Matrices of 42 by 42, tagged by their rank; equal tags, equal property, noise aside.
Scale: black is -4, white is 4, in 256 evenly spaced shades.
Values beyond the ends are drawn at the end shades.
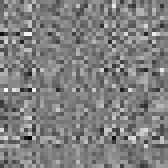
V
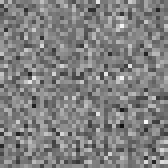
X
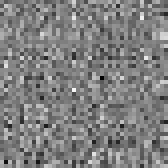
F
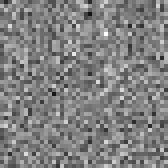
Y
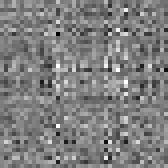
V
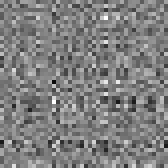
V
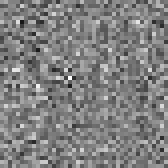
X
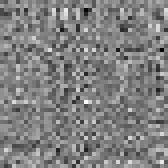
F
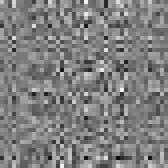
V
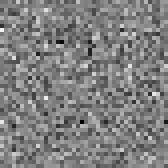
Y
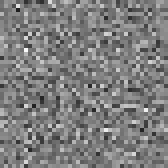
Y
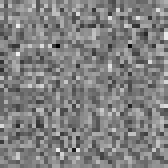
X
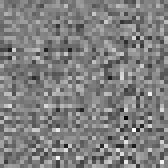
F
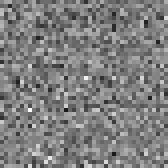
Y
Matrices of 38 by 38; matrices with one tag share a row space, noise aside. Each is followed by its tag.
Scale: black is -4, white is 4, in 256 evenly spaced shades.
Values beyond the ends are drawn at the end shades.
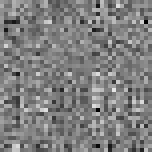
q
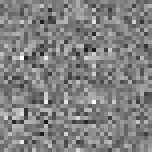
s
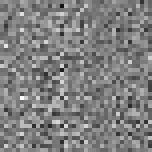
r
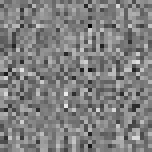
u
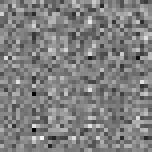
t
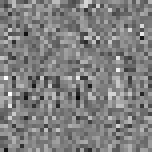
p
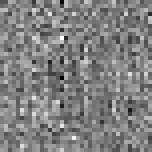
r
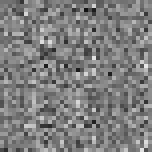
s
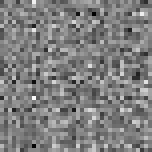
t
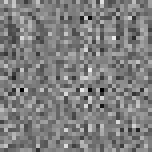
u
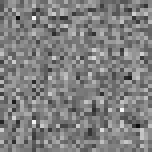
t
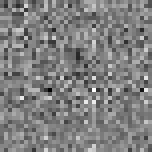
s
